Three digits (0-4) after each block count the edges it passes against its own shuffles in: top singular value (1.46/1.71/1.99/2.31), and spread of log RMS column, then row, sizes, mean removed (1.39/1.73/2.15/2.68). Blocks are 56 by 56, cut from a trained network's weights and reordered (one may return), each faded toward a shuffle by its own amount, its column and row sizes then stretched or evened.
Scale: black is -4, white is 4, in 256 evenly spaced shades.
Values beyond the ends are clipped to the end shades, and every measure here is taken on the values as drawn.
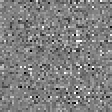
1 2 3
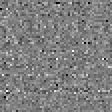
0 0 3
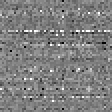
2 1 3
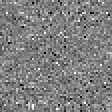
1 0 1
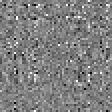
2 2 2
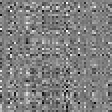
4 4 4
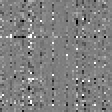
1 4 2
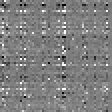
4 4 2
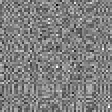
4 1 0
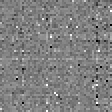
0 2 1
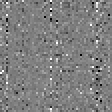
2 3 1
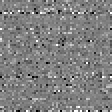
1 0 4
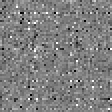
1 1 2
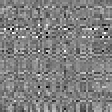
4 1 4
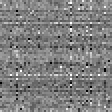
3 3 0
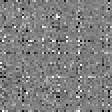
2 3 3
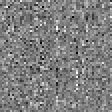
1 3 1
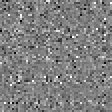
1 1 2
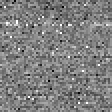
0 0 2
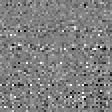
1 1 4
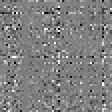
1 4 4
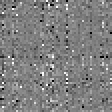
0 4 2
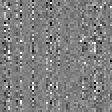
3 4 1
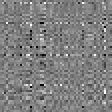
4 3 3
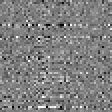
3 2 4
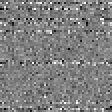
3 0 4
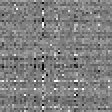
3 3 1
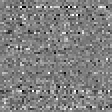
2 0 4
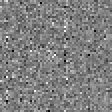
0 2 0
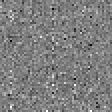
0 2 0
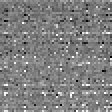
3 2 2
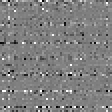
3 2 4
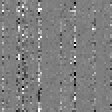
2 4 0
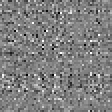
2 2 3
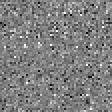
0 1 2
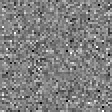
0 2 0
